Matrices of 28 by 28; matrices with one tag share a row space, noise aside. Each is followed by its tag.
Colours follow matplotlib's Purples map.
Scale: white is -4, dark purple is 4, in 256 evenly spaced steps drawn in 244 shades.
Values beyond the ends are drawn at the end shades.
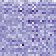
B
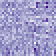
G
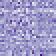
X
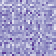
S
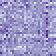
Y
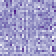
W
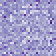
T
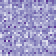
Y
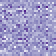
Y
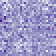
Y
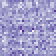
B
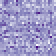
T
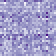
Y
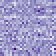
W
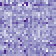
Y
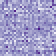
W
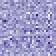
T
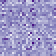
S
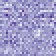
W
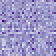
S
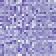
X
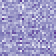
B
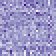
T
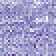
G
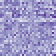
W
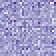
W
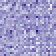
T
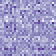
W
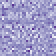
S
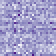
X
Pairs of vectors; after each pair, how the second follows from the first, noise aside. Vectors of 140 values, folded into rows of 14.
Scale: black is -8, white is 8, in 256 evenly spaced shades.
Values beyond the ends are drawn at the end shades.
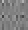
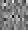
wrapped around, negated, scaled up.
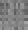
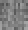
copied.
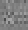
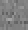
partly zeroed.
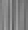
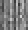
reversed, scaled up.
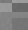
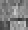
wrapped around, negated, scaled up.
